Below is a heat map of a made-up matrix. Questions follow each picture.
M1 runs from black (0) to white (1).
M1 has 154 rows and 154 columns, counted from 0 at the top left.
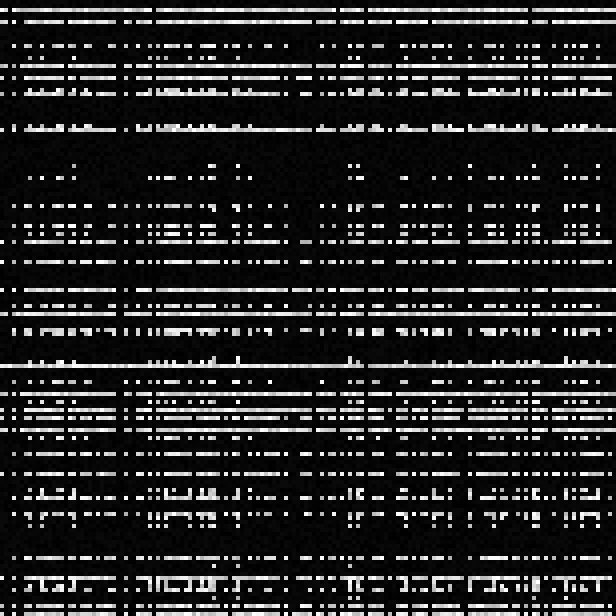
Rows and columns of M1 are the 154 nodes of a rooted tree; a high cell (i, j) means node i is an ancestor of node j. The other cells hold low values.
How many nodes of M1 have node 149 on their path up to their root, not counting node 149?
6
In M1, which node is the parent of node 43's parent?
100
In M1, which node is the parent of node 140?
104
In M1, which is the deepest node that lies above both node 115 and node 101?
144
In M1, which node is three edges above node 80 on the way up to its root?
83
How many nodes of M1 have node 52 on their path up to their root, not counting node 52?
8
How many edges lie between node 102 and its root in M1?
8
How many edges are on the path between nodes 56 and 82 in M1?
5
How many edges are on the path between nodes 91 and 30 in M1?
2
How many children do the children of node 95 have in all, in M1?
5
